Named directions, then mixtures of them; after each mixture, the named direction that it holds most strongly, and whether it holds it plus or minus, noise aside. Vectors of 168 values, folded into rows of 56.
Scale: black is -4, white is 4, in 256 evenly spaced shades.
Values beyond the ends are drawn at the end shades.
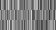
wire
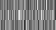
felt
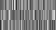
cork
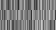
wire, minus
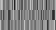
cork, minus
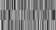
cork, minus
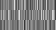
felt, plus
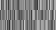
wire, minus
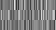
felt, plus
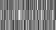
felt, plus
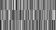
cork, plus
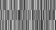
wire, plus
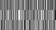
felt, plus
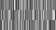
cork, plus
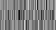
felt, minus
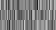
wire, minus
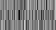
felt, minus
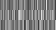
felt, plus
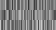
cork, minus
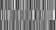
cork, plus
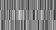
felt, plus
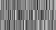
felt, minus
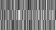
felt, plus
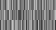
felt, minus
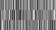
cork, plus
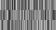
cork, minus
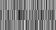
felt, minus
